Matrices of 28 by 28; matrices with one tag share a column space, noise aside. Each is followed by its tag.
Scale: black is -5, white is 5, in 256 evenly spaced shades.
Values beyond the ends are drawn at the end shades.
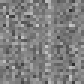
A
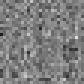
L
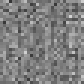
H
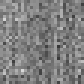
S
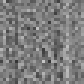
L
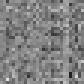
L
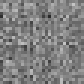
S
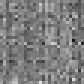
S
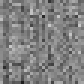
A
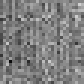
S
